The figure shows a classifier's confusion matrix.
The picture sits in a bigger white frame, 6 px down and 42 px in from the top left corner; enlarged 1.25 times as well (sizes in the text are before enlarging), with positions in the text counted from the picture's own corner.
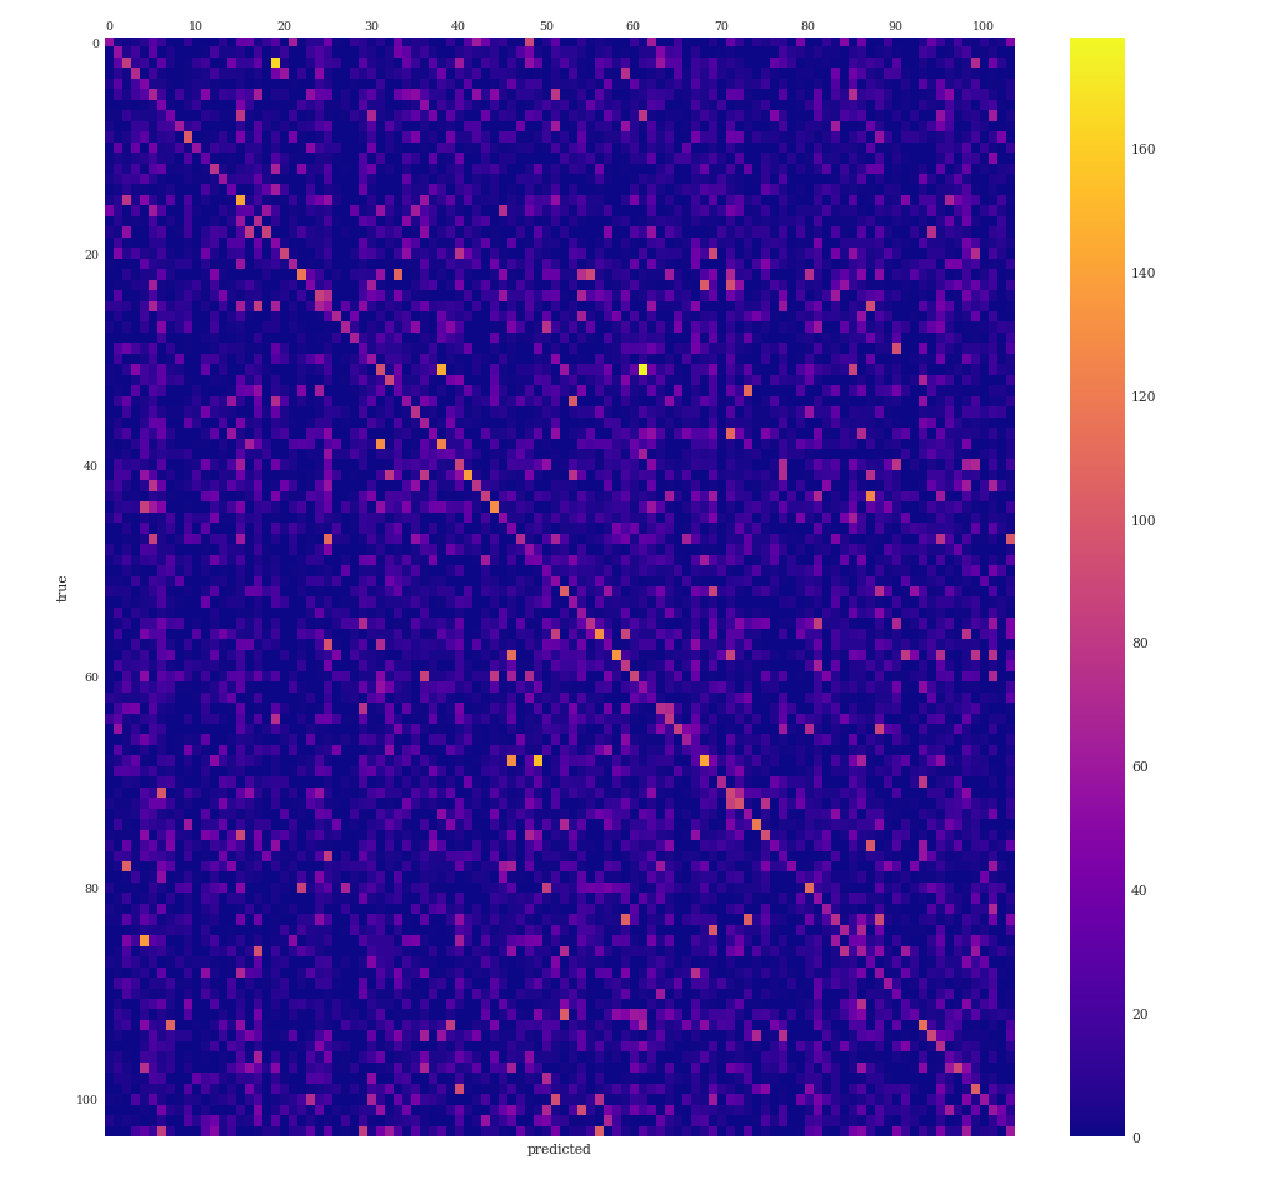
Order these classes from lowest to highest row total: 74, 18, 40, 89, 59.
89, 59, 18, 74, 40
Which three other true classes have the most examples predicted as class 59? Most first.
83, 56, 3
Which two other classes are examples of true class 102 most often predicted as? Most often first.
57, 43
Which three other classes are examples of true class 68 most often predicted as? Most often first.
49, 46, 86
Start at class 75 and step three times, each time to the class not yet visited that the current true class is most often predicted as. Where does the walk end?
19
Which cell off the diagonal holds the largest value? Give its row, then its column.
31, 61
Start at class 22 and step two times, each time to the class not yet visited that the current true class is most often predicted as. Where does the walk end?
73
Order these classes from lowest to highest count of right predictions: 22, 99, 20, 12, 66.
66, 12, 20, 99, 22
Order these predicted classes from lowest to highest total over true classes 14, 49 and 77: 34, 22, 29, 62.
22, 34, 62, 29
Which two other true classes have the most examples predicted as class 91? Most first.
58, 86
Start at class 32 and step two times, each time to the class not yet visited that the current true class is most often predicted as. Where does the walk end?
7
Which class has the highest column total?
15
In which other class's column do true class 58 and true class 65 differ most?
46
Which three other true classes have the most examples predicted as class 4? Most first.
85, 44, 97
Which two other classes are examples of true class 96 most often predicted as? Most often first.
17, 48
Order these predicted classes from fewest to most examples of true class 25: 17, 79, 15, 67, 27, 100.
79, 100, 27, 67, 15, 17
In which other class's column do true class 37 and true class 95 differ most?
71
